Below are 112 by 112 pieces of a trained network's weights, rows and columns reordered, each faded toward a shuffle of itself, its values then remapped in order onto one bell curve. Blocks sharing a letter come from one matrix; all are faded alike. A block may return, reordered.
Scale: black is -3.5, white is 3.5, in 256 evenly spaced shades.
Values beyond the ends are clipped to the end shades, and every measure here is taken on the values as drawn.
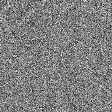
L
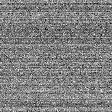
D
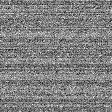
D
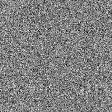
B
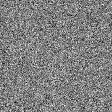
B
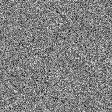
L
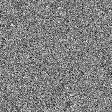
L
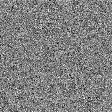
B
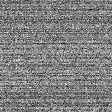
D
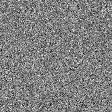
L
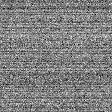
D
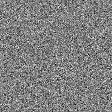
B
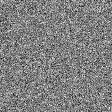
B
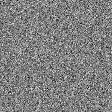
L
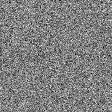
L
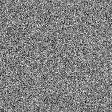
L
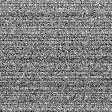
D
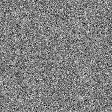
L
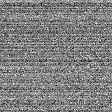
D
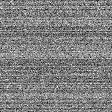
D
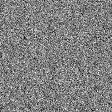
B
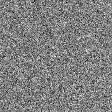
L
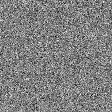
L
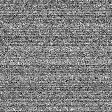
D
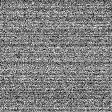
D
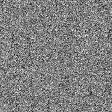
B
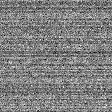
D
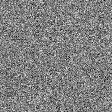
B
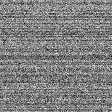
D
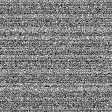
D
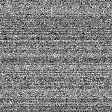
D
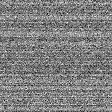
D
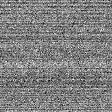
D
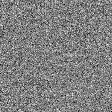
L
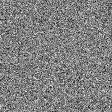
B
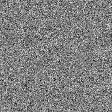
B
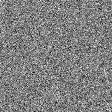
L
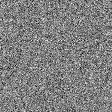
L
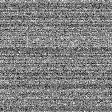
D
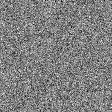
L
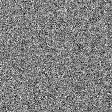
L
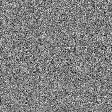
B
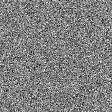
L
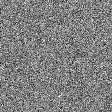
B
